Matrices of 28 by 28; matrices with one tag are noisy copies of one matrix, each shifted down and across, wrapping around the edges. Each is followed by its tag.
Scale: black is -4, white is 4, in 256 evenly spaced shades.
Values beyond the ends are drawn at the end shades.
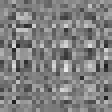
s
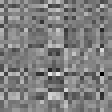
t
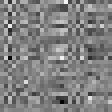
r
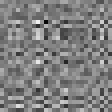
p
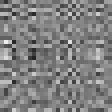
p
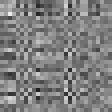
r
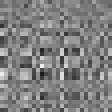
s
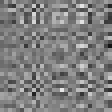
p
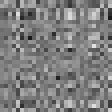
s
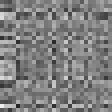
t
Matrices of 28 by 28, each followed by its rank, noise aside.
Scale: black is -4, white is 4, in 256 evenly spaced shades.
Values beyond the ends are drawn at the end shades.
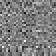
four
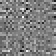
three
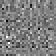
five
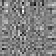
five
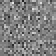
five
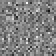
six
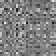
four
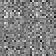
five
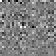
four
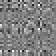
three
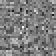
six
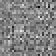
six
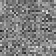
six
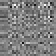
three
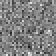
four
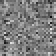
five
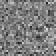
six
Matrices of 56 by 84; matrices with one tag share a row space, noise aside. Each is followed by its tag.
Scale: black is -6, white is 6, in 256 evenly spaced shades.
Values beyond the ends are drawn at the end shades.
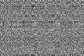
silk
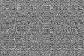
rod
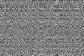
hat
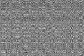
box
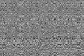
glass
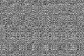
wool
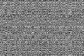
wool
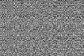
glass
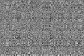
rod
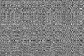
box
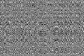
hat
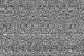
wool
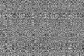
wool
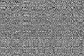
box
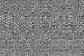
wool
